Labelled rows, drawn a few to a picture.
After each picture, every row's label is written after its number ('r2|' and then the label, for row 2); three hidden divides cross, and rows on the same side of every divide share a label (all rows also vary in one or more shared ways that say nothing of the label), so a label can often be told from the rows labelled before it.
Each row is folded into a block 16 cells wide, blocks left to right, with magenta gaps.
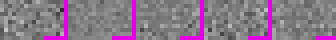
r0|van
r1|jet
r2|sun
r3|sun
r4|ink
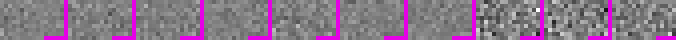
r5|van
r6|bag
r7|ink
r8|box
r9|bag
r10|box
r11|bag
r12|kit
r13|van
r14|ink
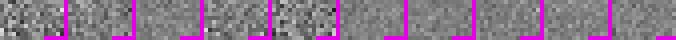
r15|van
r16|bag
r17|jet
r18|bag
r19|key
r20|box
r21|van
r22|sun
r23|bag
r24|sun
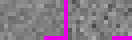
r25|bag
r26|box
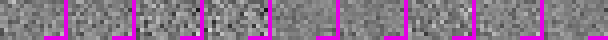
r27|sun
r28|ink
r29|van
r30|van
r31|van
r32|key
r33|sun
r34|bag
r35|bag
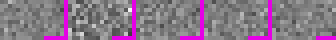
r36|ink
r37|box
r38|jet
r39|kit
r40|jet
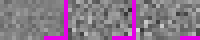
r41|jet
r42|bag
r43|bag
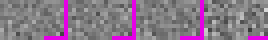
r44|sun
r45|sun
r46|ink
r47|ink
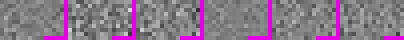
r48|ink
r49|ink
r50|van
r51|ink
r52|jet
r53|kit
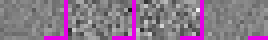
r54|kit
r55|sun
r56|box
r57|sun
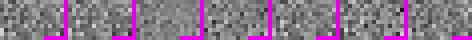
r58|bag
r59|van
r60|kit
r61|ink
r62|box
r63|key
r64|box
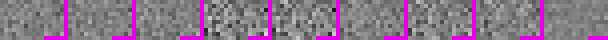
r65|ink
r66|bag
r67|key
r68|sun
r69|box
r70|box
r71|sun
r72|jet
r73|van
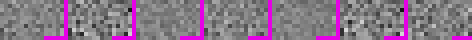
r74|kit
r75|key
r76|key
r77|sun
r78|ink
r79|key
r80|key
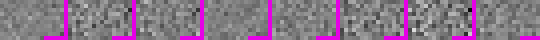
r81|sun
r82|van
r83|bag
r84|key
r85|ink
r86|box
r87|van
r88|sun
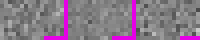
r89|key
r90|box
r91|key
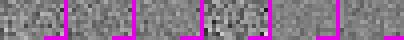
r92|box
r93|key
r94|bag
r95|key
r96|bag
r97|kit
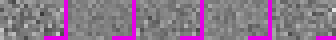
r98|bag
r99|bag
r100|ink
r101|key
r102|sun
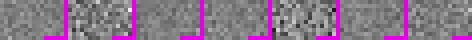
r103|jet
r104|kit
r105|box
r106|van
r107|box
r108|van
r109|kit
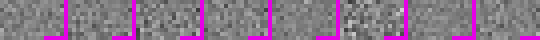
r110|jet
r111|key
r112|box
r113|box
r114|key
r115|box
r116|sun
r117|jet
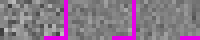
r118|sun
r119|key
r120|jet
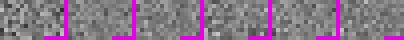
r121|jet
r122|bag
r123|key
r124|van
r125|sun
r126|bag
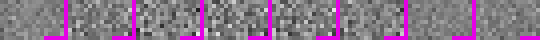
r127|box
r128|key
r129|key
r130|van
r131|jet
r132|key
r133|box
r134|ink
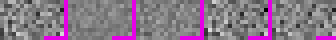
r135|bag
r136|van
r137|kit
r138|bag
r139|van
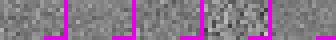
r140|ink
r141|bag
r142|jet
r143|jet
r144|sun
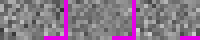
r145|jet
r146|box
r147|van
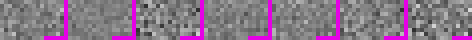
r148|box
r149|sun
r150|sun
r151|bag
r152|bag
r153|bag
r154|jet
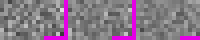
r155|sun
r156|ink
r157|ink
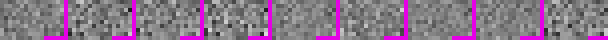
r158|box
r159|sun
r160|sun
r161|sun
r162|jet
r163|jet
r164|bag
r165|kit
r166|sun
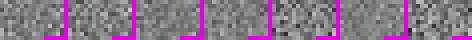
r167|ink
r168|kit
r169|jet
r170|ink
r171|kit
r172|sun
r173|kit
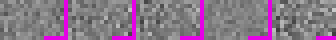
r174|van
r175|ink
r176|key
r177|box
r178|jet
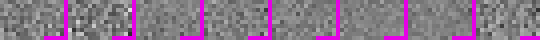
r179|jet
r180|ink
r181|box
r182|bag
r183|kit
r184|kit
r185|van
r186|jet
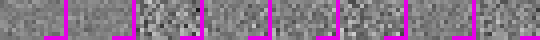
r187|key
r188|van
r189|jet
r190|ink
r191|ink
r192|van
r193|key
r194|jet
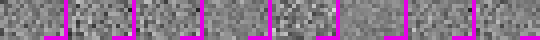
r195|kit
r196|bag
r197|ink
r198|bag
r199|key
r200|bag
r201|van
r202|sun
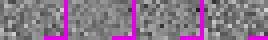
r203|key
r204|bag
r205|ink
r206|box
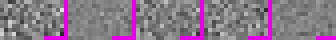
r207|box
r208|van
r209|ink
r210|jet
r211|sun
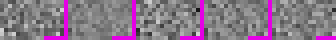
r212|van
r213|sun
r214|ink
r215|kit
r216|bag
